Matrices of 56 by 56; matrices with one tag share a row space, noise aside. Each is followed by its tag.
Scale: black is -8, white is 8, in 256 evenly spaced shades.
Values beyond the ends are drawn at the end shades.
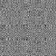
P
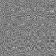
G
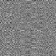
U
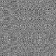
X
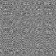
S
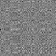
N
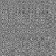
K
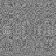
S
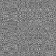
X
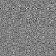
G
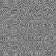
X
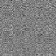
S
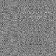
X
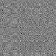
X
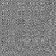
K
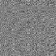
G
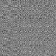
X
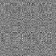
N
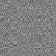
X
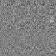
G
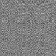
K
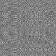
X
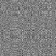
N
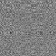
U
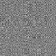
P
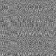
X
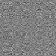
S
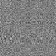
U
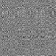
K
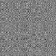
P
